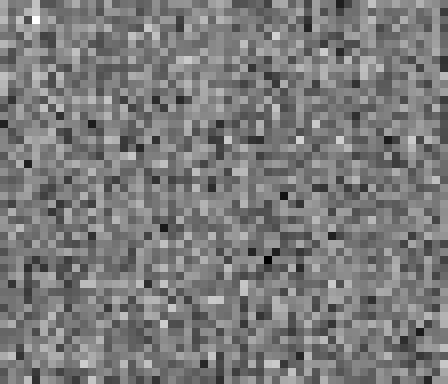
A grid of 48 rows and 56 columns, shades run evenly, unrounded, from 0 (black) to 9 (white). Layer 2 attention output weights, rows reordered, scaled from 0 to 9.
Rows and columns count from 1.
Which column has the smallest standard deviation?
48
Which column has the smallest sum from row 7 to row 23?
56
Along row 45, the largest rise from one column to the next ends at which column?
39
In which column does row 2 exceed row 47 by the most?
5
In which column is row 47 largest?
37
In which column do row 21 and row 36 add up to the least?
4
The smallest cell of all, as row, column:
33, 34
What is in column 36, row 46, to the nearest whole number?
2
